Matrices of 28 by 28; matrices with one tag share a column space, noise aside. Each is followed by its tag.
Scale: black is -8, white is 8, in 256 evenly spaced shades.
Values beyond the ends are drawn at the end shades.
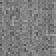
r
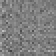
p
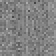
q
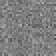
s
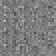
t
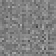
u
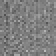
p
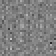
u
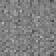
p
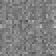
u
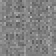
t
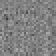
r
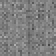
q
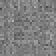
t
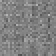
s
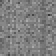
s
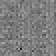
p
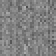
t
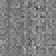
t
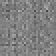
q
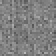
u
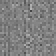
q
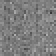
r
